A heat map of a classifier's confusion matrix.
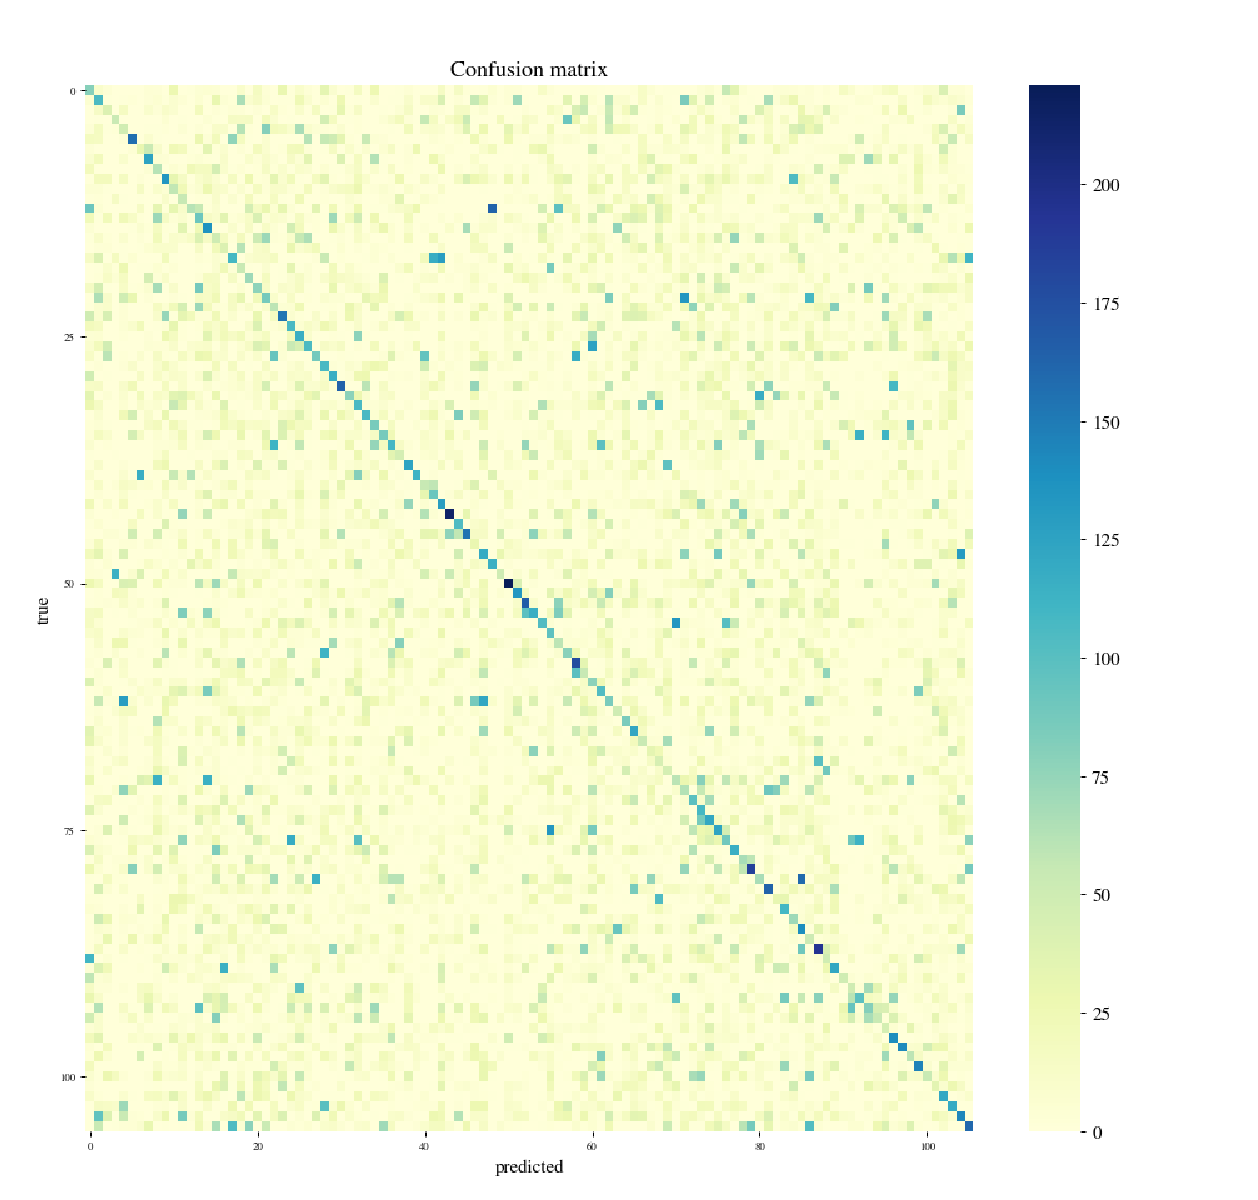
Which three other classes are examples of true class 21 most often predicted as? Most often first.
71, 86, 62
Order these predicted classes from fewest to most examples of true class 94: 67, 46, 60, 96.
67, 60, 46, 96
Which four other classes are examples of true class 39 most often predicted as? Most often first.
6, 32, 12, 10
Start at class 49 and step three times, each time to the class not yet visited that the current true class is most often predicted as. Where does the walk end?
28
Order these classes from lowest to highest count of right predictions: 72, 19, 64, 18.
18, 19, 64, 72
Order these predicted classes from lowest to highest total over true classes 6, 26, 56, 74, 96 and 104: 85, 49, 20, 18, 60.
49, 85, 18, 20, 60
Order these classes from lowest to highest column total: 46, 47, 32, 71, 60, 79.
46, 79, 71, 47, 32, 60
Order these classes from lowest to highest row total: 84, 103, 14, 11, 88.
11, 84, 88, 103, 14
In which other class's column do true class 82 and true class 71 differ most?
68
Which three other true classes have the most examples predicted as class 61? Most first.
36, 98, 100
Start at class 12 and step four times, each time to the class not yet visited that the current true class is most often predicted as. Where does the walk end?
87
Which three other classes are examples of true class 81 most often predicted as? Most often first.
65, 89, 1
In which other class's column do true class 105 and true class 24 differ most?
17
